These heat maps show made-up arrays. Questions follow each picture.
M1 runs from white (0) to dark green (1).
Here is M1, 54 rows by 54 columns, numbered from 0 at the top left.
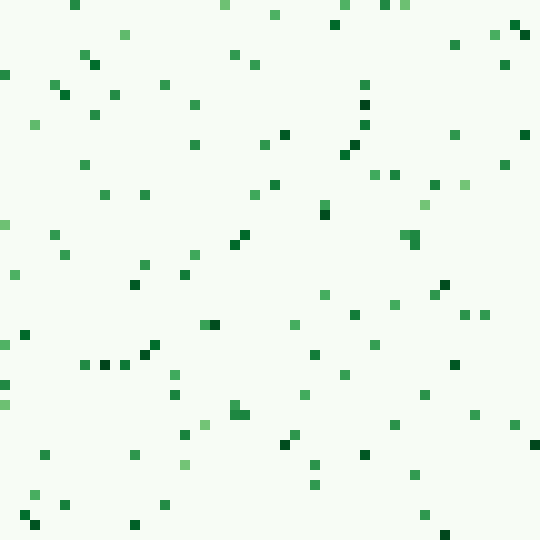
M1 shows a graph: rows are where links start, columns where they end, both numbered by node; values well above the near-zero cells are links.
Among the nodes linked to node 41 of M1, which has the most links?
node 23
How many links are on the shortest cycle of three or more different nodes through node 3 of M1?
6
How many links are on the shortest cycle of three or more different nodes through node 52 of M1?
6
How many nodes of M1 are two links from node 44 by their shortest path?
1
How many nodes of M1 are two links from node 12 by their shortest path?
5
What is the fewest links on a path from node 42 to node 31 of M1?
7
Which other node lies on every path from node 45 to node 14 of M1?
node 36
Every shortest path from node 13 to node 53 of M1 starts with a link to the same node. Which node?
node 28
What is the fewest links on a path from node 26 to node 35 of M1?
2
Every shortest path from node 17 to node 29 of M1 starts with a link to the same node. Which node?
node 39
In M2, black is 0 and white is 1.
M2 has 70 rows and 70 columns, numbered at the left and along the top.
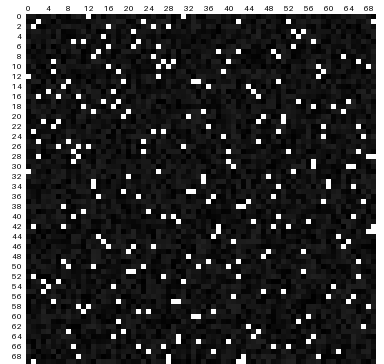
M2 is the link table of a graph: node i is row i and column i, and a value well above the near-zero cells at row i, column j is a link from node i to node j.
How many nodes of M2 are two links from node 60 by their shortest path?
5
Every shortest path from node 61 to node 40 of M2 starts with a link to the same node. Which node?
node 18
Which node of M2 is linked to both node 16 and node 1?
node 2
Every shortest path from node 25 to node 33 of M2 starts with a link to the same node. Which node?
node 8
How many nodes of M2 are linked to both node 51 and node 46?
1
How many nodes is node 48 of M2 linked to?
2
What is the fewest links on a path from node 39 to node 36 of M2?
4
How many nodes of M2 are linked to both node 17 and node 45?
2
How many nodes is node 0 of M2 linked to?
2
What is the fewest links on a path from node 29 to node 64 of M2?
2
